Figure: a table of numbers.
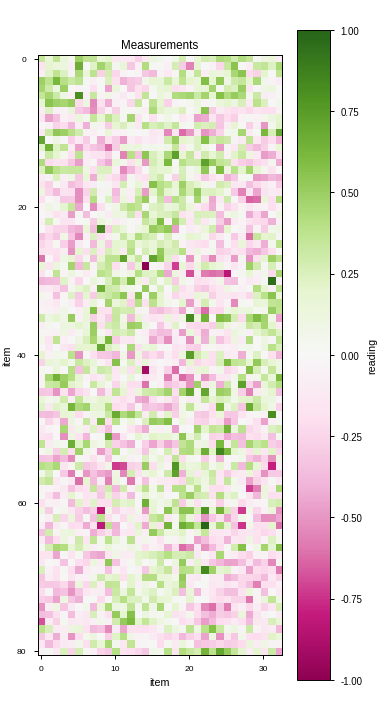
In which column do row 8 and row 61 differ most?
22
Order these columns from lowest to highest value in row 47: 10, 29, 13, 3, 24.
10, 13, 3, 29, 24
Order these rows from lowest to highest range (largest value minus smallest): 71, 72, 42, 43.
72, 71, 43, 42
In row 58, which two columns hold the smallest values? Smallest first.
28, 29
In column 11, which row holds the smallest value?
55
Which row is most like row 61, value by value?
63
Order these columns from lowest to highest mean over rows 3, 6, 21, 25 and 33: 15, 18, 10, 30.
30, 10, 18, 15
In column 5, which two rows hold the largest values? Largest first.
5, 1
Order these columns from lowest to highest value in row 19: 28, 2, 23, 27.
28, 23, 27, 2
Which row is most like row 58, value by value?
19
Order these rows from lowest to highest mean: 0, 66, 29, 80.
29, 66, 80, 0
